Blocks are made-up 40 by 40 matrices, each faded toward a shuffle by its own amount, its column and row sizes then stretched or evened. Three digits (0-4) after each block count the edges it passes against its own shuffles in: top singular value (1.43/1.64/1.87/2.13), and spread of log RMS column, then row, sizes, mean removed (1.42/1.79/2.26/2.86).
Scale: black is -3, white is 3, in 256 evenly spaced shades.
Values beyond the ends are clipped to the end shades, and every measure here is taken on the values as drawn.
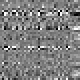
4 1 4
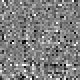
1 1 2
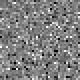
0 1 1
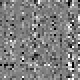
1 4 2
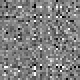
3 3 2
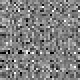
3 1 2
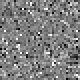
1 0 1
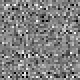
1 1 3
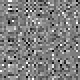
4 2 0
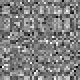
4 0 0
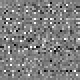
2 0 3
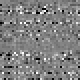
0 0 4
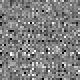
2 1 2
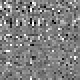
1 2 3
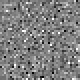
0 0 0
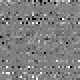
1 1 3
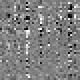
2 3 2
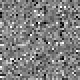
1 1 1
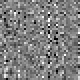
3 3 0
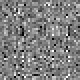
3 2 1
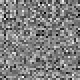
3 1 1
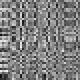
4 4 0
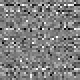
4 0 3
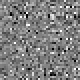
2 1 2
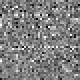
2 0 2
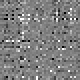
3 2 3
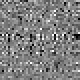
3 1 3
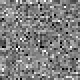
2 0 0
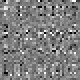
3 2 3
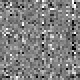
2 3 1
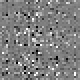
1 3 2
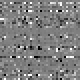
2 2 4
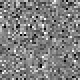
1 1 0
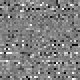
0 0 4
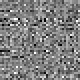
3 0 3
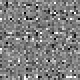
1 2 2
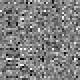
2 2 1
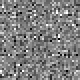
0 0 2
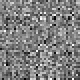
3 1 2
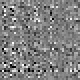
2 3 3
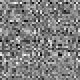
3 0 2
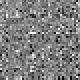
1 3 1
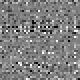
2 0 4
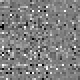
1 2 3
